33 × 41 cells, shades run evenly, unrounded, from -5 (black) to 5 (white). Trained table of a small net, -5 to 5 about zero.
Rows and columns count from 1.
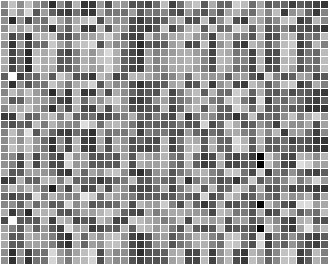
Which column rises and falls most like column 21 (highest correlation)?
24
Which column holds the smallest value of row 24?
7
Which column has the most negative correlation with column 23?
4
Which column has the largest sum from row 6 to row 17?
33
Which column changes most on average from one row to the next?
2
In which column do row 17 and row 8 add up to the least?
18
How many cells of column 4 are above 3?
2
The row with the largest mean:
8
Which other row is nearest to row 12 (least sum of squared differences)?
19
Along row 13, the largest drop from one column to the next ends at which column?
34
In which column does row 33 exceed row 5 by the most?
32
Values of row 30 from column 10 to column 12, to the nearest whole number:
2 -1 2
